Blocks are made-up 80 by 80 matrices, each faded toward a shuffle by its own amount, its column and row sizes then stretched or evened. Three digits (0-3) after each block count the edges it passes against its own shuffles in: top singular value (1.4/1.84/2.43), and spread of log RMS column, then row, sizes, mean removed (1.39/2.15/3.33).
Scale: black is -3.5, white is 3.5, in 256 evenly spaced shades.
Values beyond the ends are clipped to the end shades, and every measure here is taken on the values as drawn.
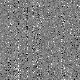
0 2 0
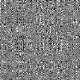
2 2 2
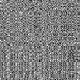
3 0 0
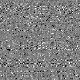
2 0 2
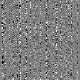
2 3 1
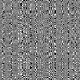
3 3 1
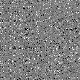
1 1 1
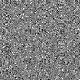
2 1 0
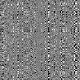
3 3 1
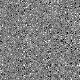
1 2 0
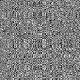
3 2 0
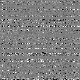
0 1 3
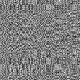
3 1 0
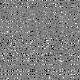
2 1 3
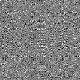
2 1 1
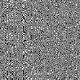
2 2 0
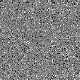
1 1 1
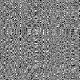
3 2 0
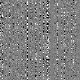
2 3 1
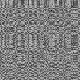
3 1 0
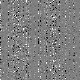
0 3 0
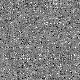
1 0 1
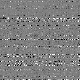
1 1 3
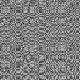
3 1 0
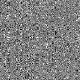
2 2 1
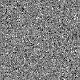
1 1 0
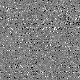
1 0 2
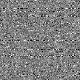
2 0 2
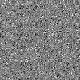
2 0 0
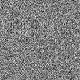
2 0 0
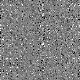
1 2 1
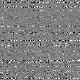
2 1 3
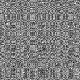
3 0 0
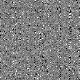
1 2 1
